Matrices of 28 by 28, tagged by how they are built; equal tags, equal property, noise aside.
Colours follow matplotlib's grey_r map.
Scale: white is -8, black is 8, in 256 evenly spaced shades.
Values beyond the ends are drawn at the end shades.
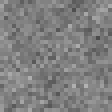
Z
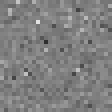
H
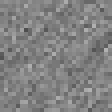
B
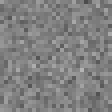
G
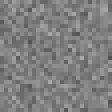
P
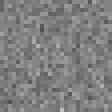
G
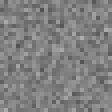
G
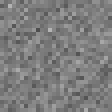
B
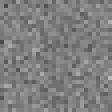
P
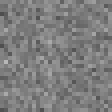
P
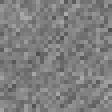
B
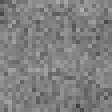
Z
